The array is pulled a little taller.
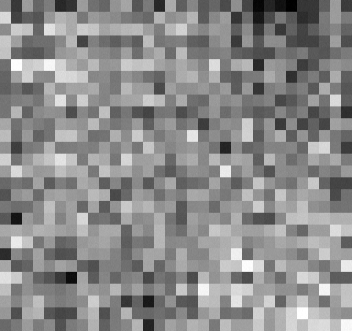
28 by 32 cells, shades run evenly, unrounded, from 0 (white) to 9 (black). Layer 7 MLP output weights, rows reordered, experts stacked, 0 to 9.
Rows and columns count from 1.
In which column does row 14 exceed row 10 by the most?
2
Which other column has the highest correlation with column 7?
6
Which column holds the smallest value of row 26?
22
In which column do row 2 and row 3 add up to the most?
24
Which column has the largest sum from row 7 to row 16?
32
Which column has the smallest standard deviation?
16
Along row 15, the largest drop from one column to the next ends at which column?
21
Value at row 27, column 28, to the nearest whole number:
0
